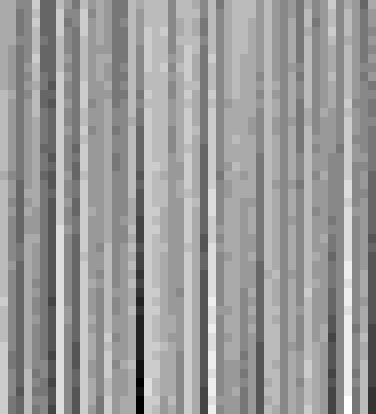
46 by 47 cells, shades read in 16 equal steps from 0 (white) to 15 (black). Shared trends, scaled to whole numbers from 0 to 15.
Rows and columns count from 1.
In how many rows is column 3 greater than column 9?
44
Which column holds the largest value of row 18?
7
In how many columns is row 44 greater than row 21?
16
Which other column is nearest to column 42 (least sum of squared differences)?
33
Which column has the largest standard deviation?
18
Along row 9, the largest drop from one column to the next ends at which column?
8
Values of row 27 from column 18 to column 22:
11 3 4 5 6
